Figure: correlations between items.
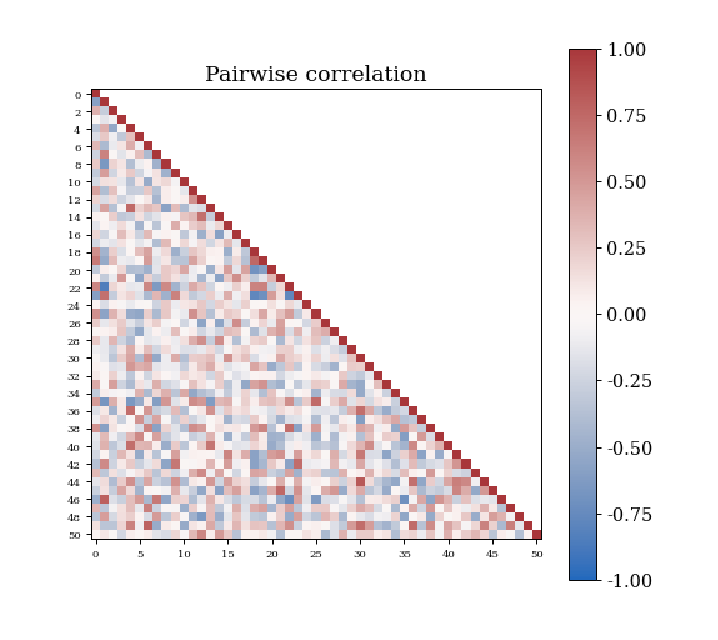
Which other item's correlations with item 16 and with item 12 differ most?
14
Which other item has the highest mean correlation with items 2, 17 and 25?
35
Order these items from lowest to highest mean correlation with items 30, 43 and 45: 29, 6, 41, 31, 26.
26, 31, 29, 6, 41
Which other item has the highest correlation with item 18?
19
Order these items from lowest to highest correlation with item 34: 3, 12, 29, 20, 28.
12, 28, 3, 29, 20
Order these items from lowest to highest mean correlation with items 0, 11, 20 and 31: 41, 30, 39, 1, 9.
1, 39, 9, 41, 30
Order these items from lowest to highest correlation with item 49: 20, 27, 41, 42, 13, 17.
20, 27, 42, 17, 41, 13
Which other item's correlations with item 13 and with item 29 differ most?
8
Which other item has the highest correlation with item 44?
30
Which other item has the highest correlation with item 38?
22
